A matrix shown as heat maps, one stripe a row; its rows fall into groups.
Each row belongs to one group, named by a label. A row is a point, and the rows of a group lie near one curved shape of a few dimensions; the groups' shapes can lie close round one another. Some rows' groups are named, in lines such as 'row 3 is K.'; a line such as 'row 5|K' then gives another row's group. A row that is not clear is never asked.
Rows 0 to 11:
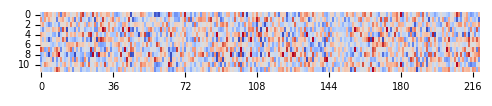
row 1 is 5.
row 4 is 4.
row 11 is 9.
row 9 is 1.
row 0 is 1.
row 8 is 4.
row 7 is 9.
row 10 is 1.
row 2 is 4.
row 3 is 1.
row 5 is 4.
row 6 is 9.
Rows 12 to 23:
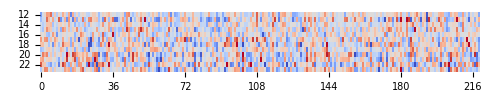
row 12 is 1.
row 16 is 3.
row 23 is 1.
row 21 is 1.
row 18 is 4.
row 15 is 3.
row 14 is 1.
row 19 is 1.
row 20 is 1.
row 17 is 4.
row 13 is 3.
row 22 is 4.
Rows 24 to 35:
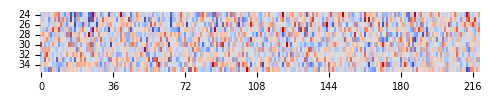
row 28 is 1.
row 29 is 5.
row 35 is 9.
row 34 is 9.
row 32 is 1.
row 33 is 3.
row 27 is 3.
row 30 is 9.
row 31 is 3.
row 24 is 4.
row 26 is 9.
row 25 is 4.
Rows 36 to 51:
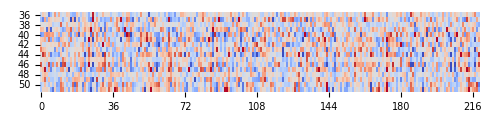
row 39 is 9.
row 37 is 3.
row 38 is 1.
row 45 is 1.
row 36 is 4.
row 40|3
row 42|1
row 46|1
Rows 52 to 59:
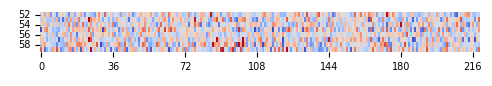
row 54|3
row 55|1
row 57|4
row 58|9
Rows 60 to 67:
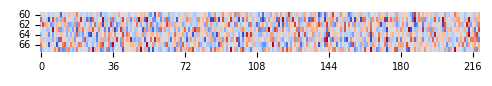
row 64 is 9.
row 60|9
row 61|3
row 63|3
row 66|3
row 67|4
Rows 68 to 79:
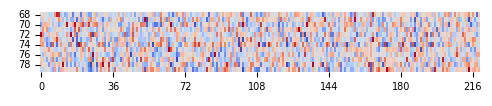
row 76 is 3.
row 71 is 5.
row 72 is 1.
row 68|9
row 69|3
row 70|1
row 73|9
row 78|4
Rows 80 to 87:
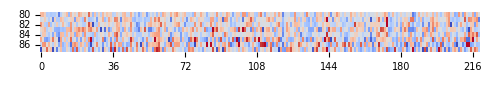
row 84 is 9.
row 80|4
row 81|9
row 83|9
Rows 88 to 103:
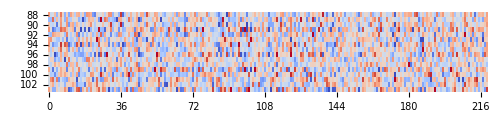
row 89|3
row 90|3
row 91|9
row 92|3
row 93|4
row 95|3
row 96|4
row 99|9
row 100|3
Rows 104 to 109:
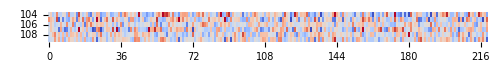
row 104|1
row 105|1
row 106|3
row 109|1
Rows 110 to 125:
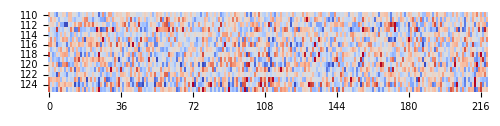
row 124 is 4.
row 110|4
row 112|9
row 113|1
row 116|4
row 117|3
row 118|9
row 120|9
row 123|4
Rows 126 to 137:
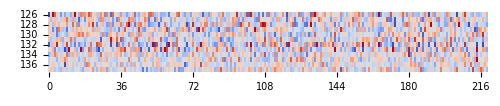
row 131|1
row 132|3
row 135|4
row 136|3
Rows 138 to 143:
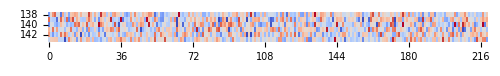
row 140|4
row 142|9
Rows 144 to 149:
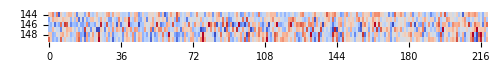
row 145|3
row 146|4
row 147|9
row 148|9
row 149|9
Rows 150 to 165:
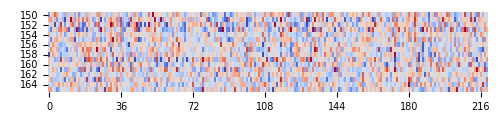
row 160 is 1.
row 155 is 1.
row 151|3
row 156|1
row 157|1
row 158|1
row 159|3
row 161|9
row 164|1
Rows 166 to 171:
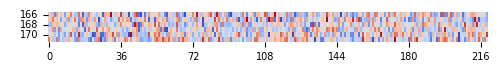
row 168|3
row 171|1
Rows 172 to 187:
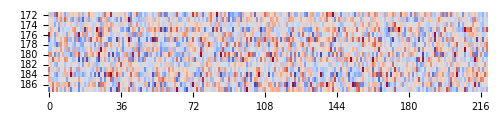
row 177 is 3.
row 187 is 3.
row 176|1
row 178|4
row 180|9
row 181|4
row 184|4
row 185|9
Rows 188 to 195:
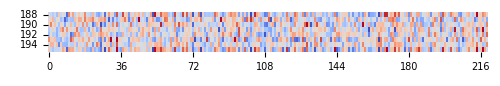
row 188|9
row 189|9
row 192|4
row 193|4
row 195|9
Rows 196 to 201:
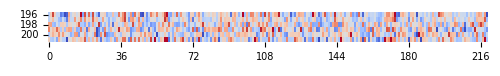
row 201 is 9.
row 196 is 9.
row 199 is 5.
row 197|9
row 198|9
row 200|4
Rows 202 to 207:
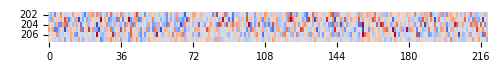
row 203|3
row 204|9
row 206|1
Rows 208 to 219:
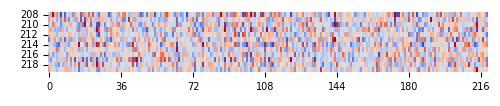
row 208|9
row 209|3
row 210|9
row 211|4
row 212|4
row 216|9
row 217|1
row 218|4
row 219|4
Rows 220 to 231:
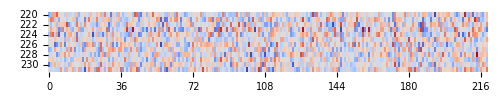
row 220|3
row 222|9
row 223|9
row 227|1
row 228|4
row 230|1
